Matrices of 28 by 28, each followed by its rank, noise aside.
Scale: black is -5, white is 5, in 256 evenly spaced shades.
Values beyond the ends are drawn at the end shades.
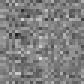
four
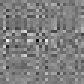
three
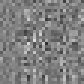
four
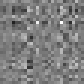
three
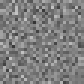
eight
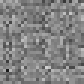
six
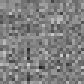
eight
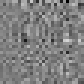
four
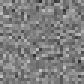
eight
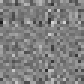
four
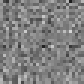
six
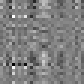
three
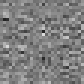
four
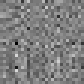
four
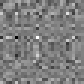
four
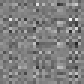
three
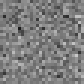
eight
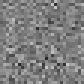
eight
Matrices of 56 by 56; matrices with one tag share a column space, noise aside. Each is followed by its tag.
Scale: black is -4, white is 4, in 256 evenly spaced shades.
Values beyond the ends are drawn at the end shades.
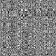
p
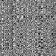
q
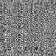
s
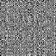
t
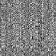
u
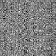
s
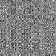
q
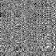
u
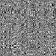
p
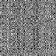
q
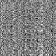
s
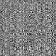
s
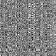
u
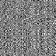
q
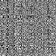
q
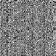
t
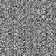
q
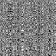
s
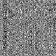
p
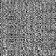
s
